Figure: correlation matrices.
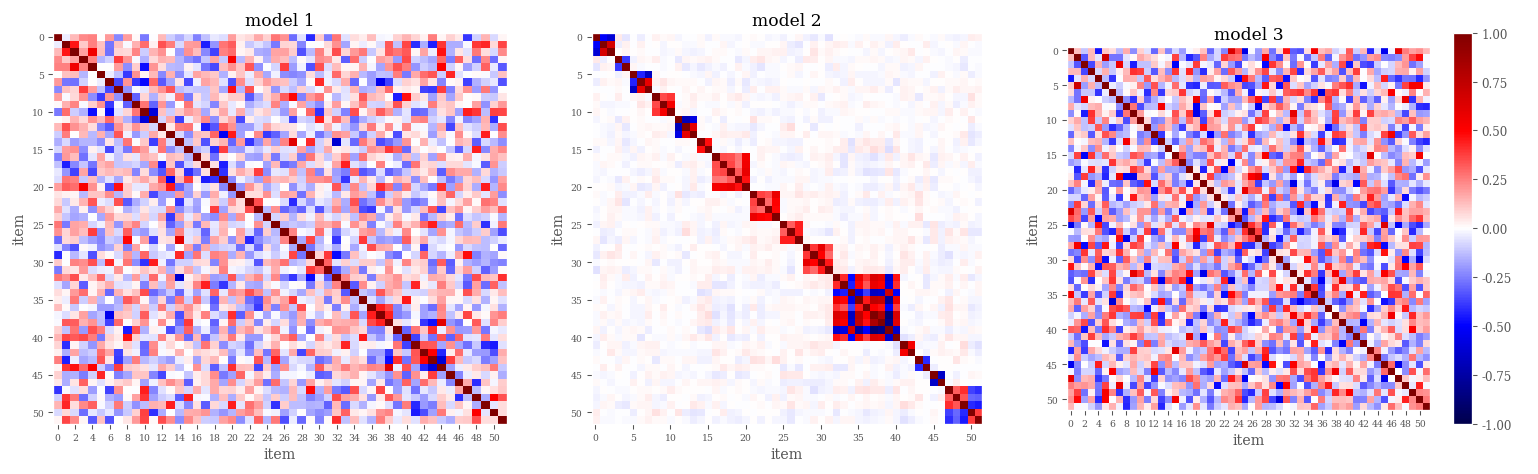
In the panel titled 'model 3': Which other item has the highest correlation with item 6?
46
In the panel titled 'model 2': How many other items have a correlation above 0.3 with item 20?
4
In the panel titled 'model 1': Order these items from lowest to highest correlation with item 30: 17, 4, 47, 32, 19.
47, 32, 17, 19, 4
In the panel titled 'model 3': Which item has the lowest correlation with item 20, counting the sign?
12
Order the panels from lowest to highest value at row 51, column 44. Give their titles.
model 3, model 1, model 2
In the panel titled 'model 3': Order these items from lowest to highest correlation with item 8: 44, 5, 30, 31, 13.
5, 44, 31, 30, 13
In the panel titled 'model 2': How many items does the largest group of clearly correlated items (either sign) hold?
9
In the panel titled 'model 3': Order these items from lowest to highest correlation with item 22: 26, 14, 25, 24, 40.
26, 40, 25, 24, 14
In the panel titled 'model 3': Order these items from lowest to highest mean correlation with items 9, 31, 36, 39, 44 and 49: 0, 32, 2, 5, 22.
2, 32, 0, 22, 5
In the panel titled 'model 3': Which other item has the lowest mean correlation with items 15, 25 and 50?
30
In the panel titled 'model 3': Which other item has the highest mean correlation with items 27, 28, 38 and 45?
32
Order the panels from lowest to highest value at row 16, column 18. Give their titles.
model 1, model 3, model 2
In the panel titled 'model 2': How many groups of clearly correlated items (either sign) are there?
15
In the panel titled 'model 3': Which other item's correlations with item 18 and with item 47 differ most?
25
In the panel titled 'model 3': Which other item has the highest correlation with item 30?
34
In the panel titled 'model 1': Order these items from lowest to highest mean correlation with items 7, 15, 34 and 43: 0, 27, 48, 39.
27, 0, 48, 39
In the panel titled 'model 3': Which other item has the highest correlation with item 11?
19
